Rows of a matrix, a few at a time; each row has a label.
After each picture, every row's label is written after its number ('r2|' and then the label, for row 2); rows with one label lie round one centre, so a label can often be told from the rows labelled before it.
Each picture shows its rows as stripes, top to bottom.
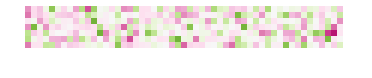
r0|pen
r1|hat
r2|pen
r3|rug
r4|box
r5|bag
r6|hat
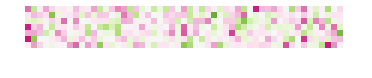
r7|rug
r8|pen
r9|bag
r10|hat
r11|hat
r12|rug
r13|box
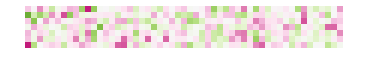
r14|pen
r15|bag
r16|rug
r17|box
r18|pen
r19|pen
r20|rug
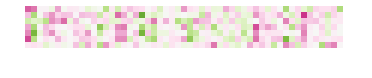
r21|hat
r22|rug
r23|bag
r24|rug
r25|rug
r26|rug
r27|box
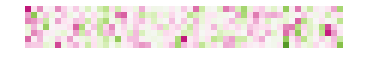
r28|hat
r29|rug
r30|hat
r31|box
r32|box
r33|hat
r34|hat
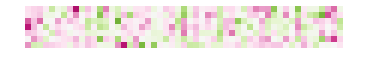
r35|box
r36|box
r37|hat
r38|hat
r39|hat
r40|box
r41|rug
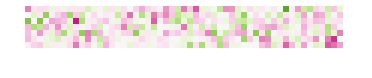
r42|hat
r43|bag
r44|bag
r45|rug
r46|pen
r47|box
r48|box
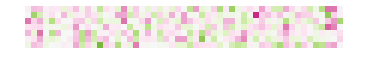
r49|box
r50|rug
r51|hat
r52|box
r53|pen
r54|pen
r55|box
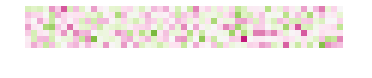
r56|bag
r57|hat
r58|pen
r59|hat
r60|rug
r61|pen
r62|box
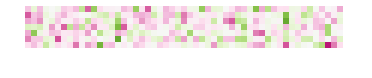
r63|pen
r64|hat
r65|hat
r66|bag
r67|rug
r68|hat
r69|box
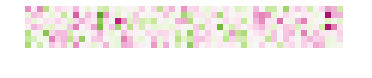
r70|hat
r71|box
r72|rug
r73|box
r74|bag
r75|bag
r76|bag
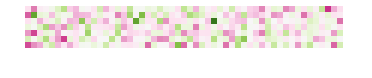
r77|box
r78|rug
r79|pen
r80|bag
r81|hat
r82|bag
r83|hat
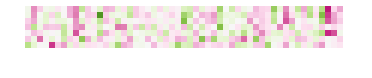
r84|box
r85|box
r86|box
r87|rug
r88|box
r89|pen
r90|bag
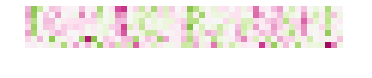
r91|rug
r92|rug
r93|rug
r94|rug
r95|rug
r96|pen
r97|box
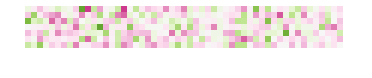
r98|pen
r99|rug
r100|bag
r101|box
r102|hat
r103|pen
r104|bag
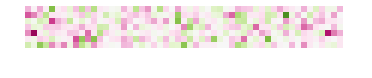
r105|pen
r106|hat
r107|bag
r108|rug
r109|box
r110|pen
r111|bag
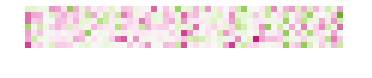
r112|bag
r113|hat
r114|hat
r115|bag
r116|hat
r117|rug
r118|hat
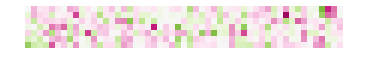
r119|box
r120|box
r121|rug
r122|bag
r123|pen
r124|bag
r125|bag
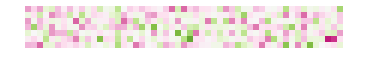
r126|hat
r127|bag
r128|pen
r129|rug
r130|bag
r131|box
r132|hat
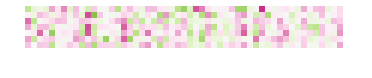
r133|bag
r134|pen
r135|rug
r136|pen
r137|pen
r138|rug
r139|pen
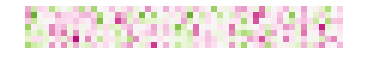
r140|pen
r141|rug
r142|rug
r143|bag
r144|bag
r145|box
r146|bag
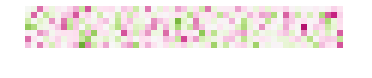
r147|pen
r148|box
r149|bag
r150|bag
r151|pen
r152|hat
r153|pen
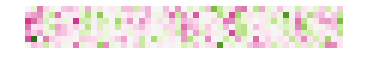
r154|pen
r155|hat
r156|hat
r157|hat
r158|hat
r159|rug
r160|box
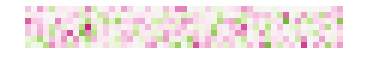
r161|pen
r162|box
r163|hat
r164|pen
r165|pen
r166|bag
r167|bag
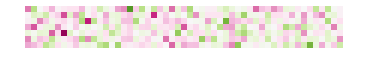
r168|rug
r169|bag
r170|pen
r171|hat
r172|bag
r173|pen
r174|hat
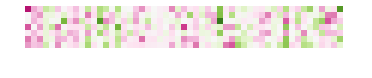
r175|hat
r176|box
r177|box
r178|hat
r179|box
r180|hat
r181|hat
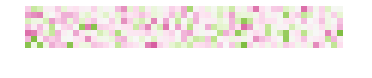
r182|rug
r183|hat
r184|bag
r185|pen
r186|hat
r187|rug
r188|bag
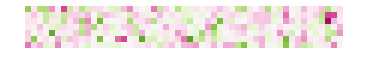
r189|bag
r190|box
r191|box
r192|pen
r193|pen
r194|rug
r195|hat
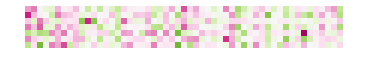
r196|hat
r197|hat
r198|pen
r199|hat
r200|bag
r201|hat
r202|bag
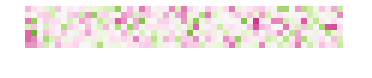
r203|hat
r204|pen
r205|rug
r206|box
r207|rug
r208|hat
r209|hat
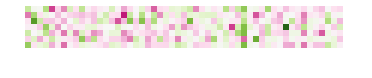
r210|bag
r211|rug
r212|rug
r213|hat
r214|bag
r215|pen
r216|bag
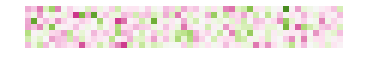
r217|hat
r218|pen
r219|rug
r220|hat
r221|bag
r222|bag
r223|rug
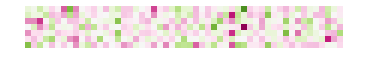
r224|bag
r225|bag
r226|hat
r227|pen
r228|hat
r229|box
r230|bag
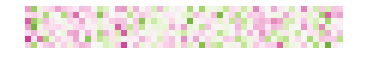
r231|rug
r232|box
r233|rug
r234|rug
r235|box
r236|hat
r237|rug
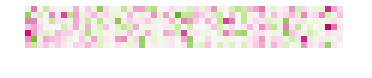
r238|box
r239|bag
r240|hat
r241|box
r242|hat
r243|rug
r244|rug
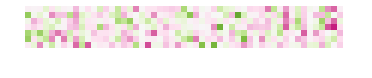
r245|box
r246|bag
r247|box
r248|box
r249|bag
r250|bag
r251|pen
